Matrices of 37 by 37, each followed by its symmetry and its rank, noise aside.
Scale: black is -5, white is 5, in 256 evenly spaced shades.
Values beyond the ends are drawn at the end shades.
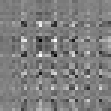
symmetric, rank two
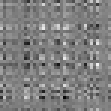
antisymmetric, rank two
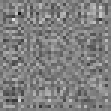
antisymmetric, rank four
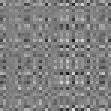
no symmetry, rank two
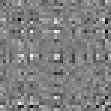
symmetric, rank three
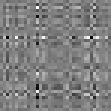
antisymmetric, rank two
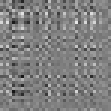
antisymmetric, rank two
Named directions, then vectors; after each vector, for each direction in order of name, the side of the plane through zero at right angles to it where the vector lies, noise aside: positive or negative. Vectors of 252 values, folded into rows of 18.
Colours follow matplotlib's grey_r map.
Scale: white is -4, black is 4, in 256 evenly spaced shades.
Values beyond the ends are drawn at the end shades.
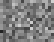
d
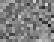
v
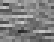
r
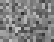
negative, positive, negative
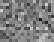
positive, negative, positive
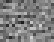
positive, negative, negative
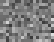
negative, negative, positive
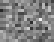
negative, positive, negative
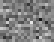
positive, negative, positive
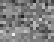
negative, negative, negative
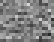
negative, positive, negative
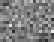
positive, positive, negative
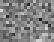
positive, negative, positive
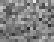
positive, positive, positive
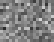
negative, positive, negative
